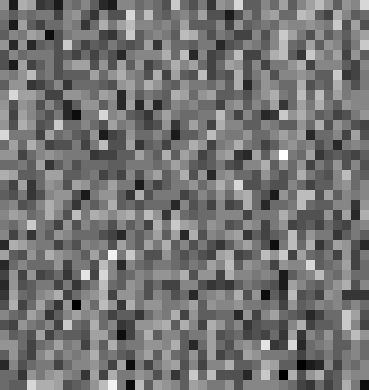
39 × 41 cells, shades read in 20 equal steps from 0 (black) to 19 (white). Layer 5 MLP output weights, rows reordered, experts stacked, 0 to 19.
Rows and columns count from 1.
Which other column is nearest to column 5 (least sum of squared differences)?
29
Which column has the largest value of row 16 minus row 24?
32
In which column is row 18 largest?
39
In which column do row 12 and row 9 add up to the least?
8
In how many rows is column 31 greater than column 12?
18
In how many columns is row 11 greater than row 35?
16
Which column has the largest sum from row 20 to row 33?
12
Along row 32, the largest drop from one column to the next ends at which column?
21
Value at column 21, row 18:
13
